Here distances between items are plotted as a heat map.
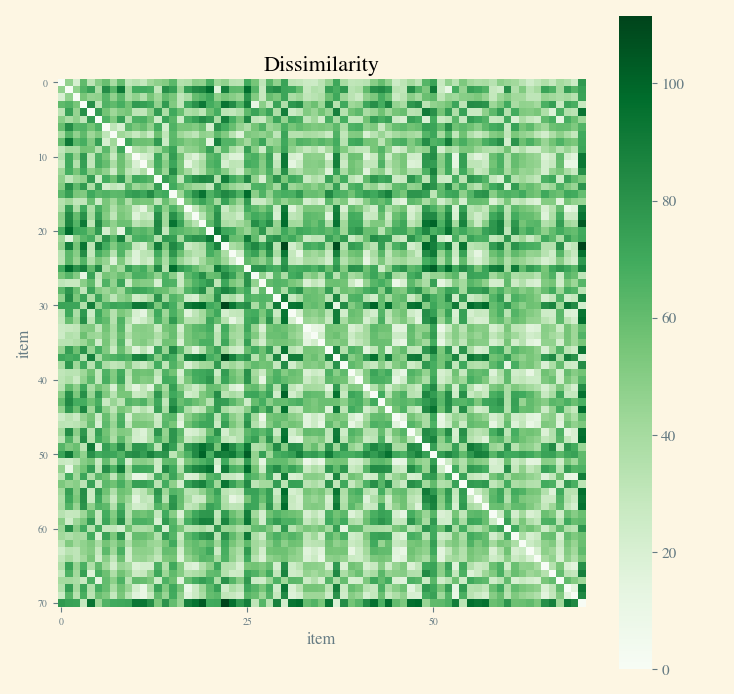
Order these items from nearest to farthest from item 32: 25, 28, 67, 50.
67, 25, 28, 50
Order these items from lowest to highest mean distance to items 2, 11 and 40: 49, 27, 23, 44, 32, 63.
27, 63, 32, 23, 44, 49
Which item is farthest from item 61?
25
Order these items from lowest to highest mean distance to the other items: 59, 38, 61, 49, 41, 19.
41, 38, 61, 59, 19, 49
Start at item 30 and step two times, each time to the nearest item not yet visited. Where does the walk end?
70
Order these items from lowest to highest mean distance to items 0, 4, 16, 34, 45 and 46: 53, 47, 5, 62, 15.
62, 5, 53, 47, 15
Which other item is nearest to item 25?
43
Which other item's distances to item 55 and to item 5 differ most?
49
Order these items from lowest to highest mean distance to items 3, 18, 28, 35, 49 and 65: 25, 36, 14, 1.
36, 14, 1, 25
